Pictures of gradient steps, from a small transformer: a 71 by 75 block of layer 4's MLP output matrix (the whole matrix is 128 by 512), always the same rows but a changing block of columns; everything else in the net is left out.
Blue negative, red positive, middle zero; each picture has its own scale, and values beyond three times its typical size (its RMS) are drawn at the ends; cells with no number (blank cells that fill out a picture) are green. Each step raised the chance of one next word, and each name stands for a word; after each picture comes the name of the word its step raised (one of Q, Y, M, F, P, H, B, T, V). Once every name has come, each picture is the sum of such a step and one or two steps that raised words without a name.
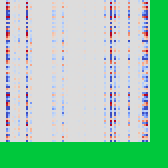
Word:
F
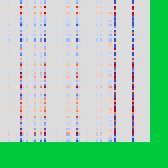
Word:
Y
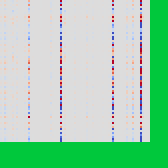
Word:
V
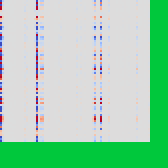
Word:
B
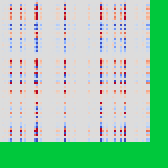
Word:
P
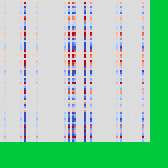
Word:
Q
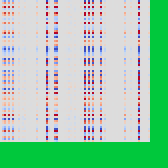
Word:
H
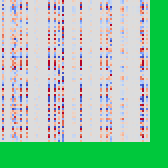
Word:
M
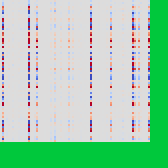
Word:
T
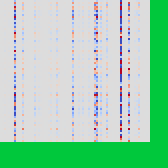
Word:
F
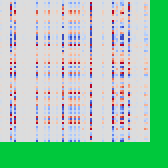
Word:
V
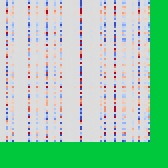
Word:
Y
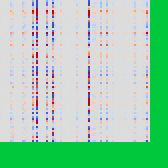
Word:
Y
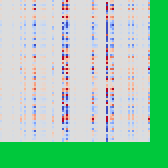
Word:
B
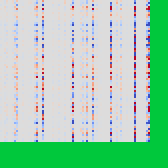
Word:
Y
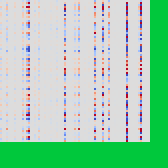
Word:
H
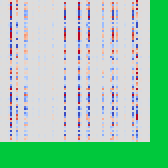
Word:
F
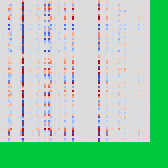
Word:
P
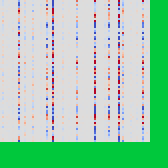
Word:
V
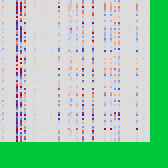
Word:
H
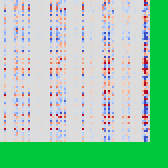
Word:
V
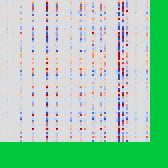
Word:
Q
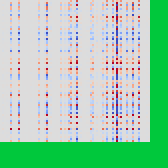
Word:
V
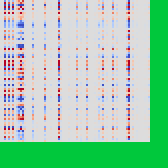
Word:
M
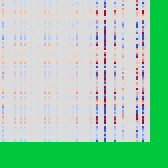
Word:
V
